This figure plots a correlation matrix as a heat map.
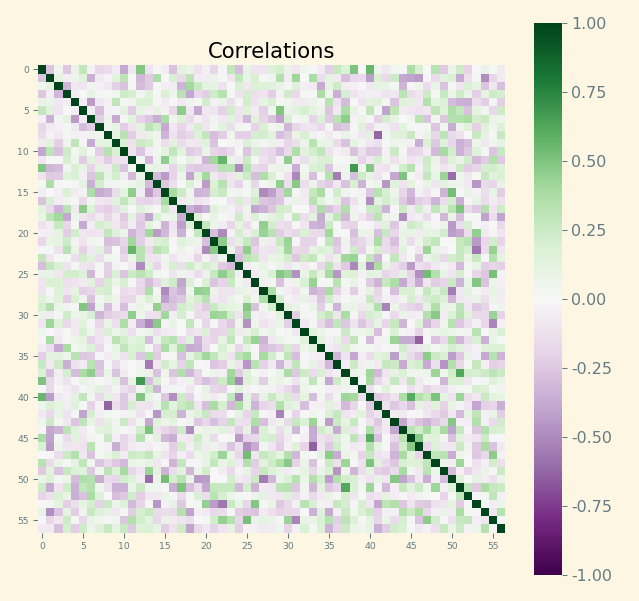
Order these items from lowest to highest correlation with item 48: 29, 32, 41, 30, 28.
32, 41, 28, 29, 30
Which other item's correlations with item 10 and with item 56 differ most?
51
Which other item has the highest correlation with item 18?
2
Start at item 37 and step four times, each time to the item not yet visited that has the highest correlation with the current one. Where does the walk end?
29
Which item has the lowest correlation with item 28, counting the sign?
15
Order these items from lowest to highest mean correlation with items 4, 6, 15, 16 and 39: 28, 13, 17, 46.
28, 13, 46, 17
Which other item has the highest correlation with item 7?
13
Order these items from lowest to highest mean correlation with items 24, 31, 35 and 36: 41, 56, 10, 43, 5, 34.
56, 34, 5, 43, 10, 41
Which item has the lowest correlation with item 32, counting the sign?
41
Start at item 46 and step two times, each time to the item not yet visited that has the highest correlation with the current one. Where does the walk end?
40
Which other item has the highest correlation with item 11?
22
